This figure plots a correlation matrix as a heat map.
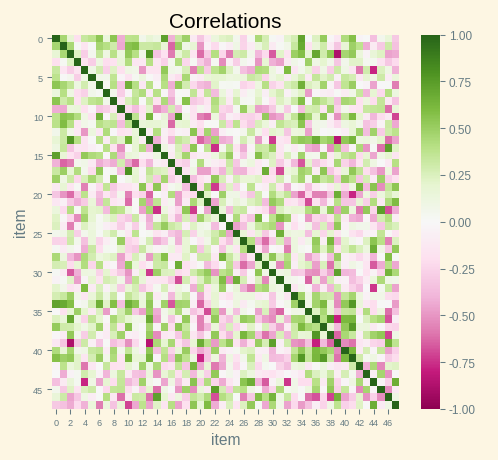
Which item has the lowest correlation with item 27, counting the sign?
32
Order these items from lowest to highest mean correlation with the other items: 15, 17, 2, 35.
35, 17, 2, 15
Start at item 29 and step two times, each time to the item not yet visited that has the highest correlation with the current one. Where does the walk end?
10
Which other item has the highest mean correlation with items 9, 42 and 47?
44
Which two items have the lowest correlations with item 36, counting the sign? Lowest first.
39, 46
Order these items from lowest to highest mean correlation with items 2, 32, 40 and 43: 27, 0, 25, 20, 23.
20, 27, 23, 25, 0
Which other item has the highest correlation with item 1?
34
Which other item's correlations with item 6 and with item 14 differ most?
22
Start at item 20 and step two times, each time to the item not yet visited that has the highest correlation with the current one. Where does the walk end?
30
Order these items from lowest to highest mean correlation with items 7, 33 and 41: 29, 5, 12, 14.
29, 14, 5, 12
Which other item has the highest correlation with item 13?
2
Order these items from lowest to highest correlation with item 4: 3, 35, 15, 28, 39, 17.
3, 17, 35, 39, 28, 15
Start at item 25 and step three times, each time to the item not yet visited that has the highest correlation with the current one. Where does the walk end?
28
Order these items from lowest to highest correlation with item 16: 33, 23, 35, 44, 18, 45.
33, 18, 23, 45, 44, 35
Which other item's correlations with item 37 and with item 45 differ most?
17
